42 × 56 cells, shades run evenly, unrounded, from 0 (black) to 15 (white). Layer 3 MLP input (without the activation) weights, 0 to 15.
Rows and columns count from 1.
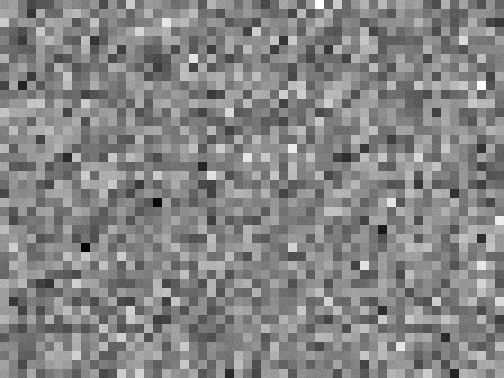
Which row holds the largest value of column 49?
34
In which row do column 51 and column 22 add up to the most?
7
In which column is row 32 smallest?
6
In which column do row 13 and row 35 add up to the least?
49
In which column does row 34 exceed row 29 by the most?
56
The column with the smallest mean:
23
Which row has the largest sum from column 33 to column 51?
10
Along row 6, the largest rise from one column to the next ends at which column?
38
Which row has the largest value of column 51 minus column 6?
32
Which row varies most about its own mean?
18
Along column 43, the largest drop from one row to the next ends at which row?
26
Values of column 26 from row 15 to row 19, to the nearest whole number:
4 6 9 7 7
